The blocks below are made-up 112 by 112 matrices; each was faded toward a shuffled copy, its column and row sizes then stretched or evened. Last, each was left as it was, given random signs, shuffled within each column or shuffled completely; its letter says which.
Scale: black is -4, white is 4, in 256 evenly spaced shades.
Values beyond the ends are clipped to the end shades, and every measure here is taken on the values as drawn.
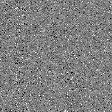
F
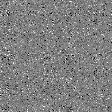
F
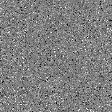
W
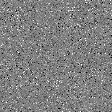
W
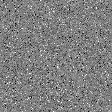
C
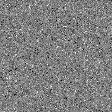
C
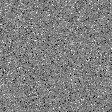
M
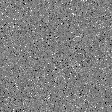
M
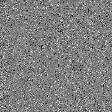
C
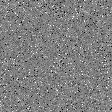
M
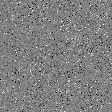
C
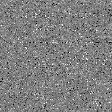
F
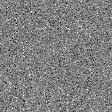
C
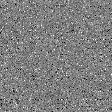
W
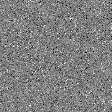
C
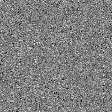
C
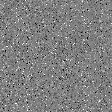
C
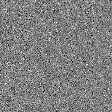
C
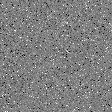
M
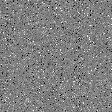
C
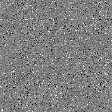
F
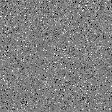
W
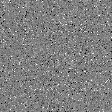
W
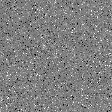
C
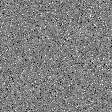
M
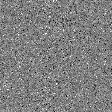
C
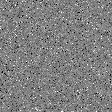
M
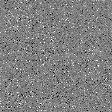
W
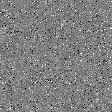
F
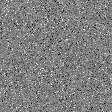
M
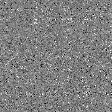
W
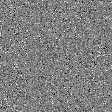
C
